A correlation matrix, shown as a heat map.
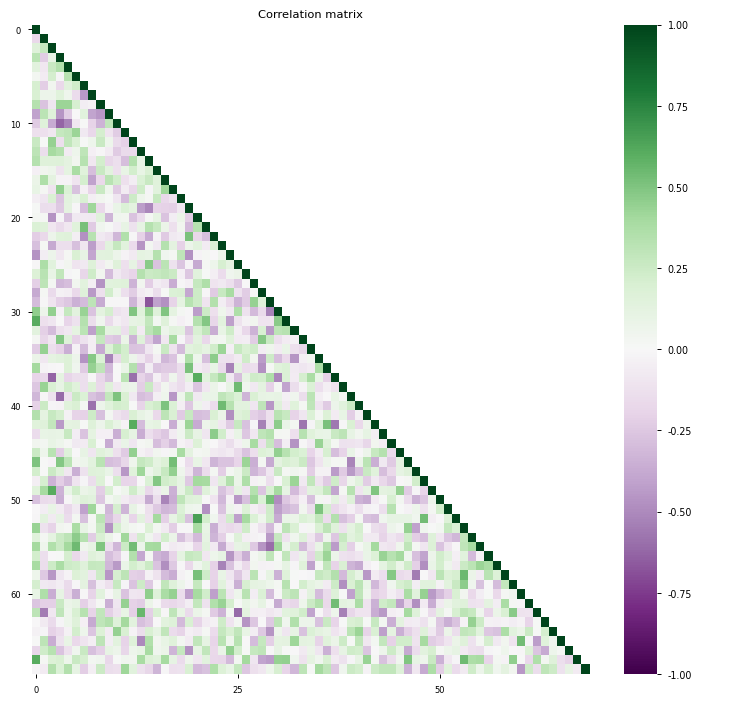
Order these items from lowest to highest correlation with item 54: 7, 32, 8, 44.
7, 44, 32, 8
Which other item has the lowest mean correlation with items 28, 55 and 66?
19
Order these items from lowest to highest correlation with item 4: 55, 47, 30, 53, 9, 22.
9, 47, 53, 22, 30, 55
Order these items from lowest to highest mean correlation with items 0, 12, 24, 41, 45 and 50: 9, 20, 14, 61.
61, 20, 9, 14
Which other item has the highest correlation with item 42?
12
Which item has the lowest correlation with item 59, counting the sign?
38
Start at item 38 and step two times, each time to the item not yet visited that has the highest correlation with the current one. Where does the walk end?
14
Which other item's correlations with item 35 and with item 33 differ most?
28
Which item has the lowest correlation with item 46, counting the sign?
39
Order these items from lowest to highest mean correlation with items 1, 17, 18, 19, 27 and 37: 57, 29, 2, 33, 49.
57, 2, 33, 49, 29
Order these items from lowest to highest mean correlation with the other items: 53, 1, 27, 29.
29, 27, 1, 53
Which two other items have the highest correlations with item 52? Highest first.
20, 48
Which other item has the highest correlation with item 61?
37
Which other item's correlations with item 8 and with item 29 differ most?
55
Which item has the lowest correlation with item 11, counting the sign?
47
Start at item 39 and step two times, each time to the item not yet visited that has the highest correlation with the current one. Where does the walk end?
64
